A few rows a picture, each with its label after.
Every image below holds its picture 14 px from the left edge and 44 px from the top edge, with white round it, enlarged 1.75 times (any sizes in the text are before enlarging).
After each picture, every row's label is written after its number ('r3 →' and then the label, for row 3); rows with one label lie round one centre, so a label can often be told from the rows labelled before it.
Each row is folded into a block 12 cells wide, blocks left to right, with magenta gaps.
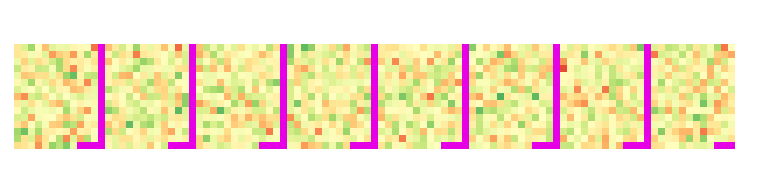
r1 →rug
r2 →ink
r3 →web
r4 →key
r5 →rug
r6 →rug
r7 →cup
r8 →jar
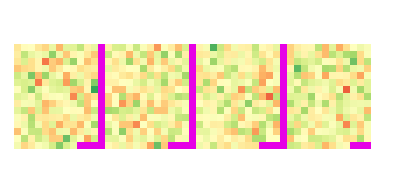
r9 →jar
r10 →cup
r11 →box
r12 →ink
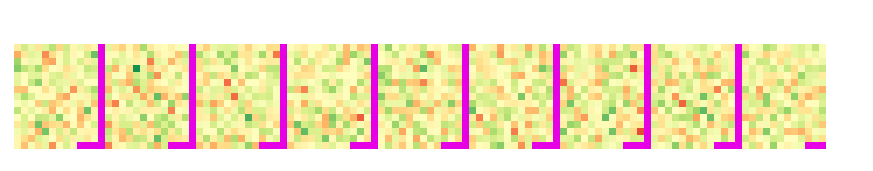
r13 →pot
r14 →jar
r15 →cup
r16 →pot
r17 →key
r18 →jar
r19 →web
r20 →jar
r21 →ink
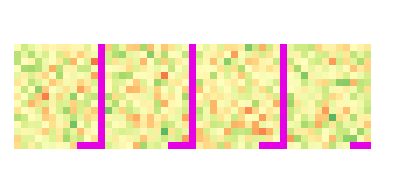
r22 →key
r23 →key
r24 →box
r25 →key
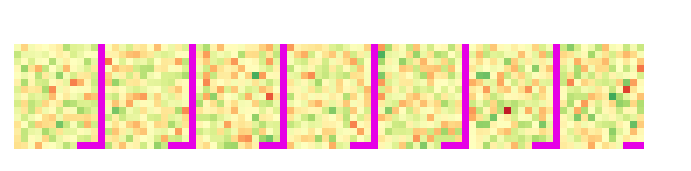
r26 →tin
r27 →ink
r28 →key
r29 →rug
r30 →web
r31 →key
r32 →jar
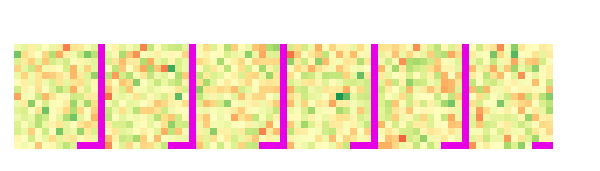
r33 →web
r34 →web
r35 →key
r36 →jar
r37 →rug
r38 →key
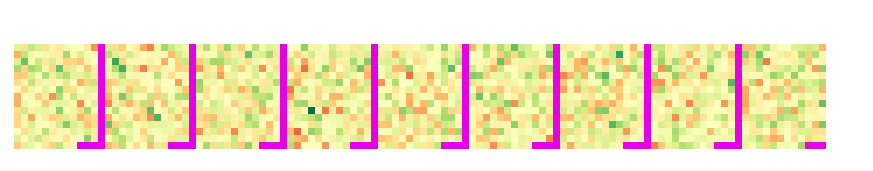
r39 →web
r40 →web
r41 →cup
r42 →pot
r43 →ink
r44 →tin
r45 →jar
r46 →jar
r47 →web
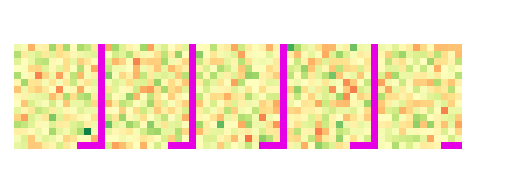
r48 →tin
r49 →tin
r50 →web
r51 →jar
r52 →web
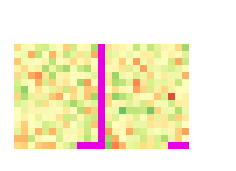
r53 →ink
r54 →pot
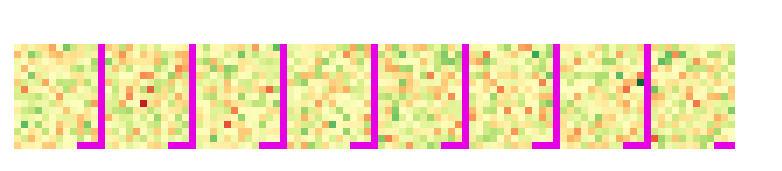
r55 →pot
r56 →jar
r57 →jar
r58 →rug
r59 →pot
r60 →ink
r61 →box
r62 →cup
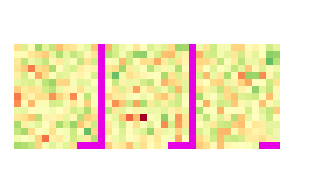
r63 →cup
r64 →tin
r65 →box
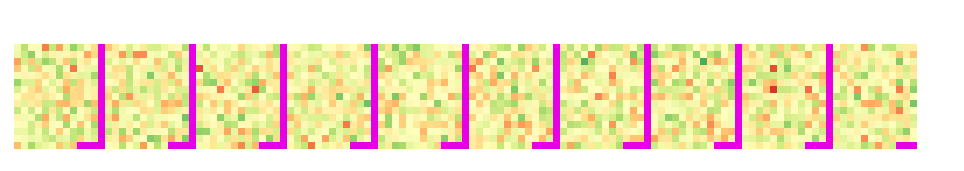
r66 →cup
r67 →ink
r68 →key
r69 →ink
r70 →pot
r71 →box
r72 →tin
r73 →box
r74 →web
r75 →jar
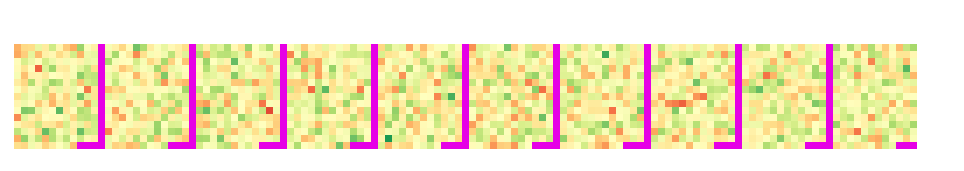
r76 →cup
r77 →tin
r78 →web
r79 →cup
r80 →cup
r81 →cup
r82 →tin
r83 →rug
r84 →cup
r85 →key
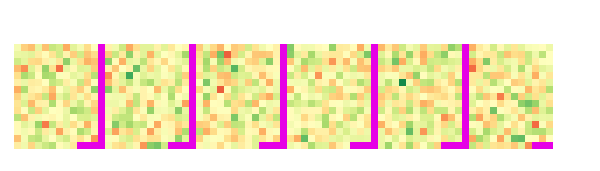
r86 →jar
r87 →pot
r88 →ink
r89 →key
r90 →cup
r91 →cup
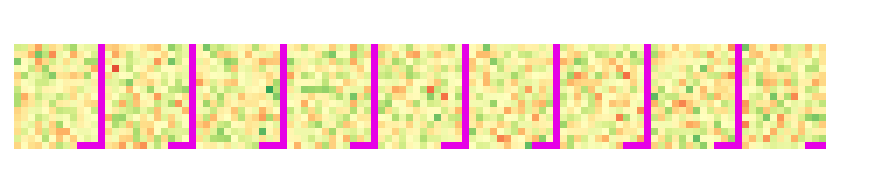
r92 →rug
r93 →pot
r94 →web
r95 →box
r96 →ink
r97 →ink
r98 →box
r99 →rug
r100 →rug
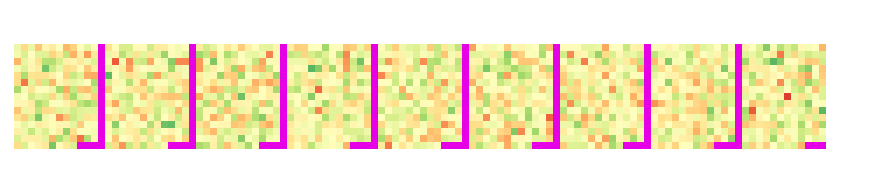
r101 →rug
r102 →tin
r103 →cup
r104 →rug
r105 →pot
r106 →web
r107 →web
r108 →cup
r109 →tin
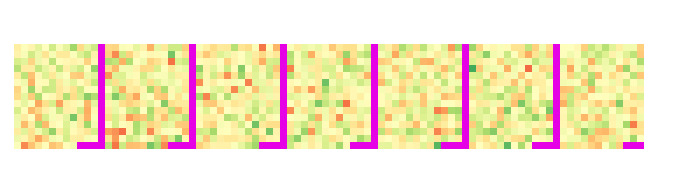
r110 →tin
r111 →pot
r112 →rug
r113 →key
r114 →ink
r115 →rug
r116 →web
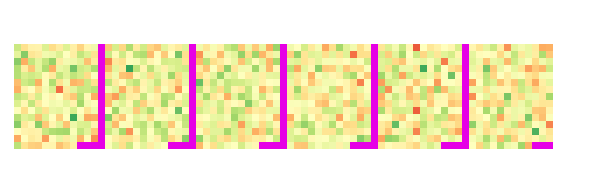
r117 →tin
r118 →cup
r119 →jar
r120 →jar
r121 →web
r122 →web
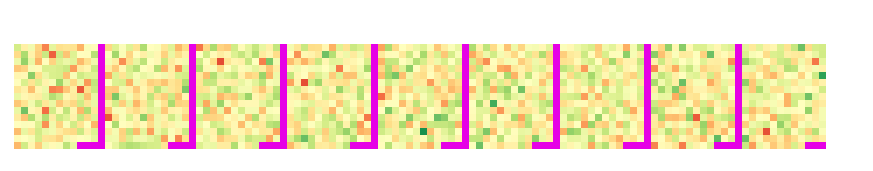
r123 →jar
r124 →jar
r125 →jar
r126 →web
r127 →ink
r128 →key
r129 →box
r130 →box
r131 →tin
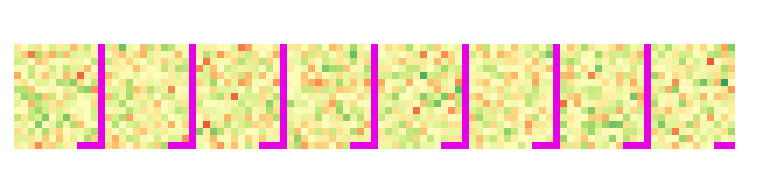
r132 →pot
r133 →pot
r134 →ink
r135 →ink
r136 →jar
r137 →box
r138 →cup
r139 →key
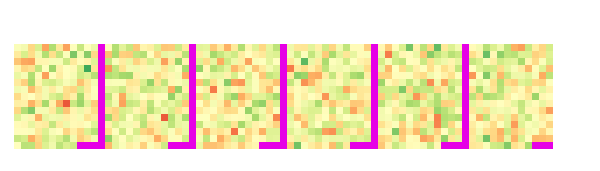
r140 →cup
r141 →key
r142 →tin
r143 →cup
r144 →box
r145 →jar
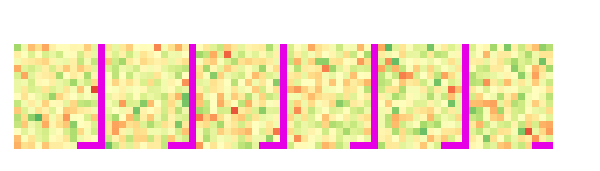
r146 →key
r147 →ink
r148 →web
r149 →tin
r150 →tin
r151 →box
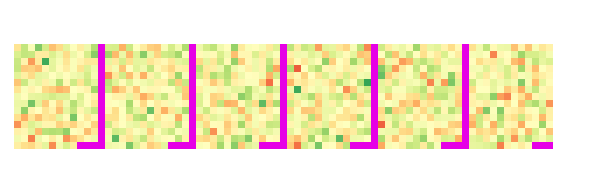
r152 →tin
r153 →cup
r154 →jar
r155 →jar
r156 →rug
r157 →pot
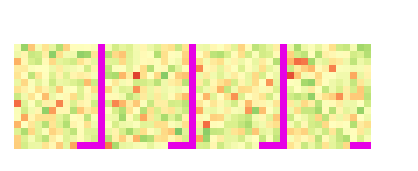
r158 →cup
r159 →rug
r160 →cup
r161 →pot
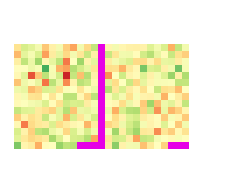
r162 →ink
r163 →cup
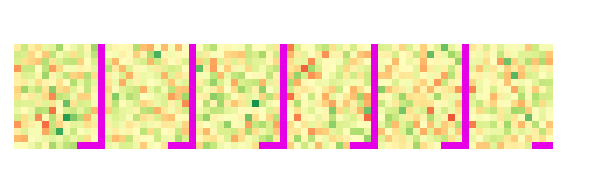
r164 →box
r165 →pot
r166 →pot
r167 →cup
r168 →pot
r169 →jar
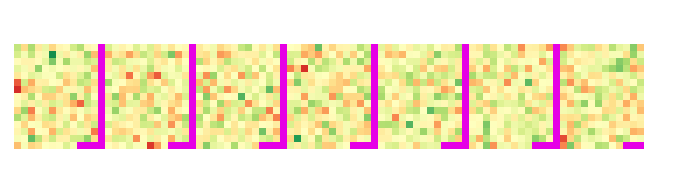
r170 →web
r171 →ink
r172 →web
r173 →ink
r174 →box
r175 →key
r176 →web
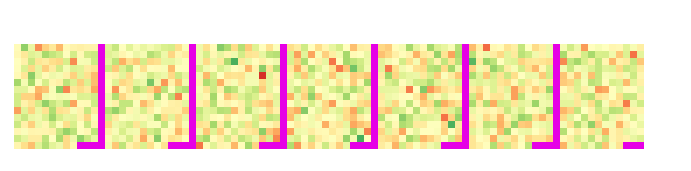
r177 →key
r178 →jar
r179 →web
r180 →pot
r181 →pot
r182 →tin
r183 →rug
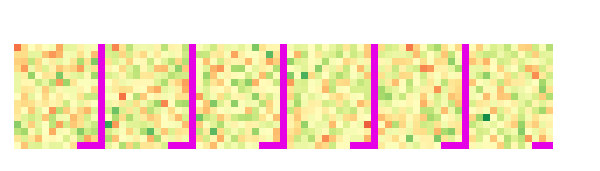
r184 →cup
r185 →ink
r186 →tin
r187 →web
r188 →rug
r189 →box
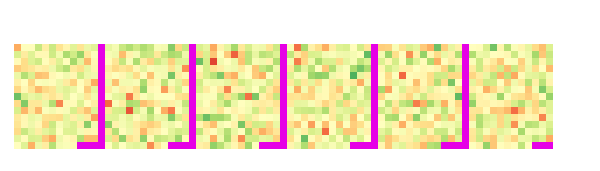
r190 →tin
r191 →cup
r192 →pot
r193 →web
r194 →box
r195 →key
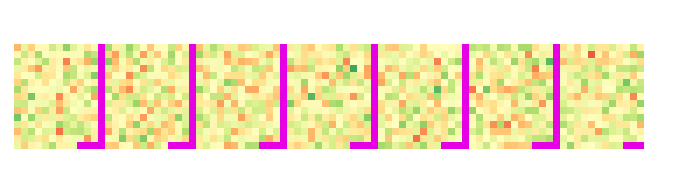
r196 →tin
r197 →box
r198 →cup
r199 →key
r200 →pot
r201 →box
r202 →ink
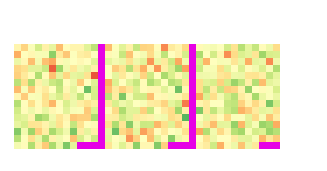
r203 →key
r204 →pot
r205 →tin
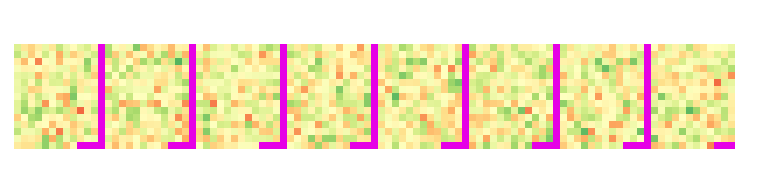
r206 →rug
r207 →web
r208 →box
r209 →ink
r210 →web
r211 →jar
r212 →rug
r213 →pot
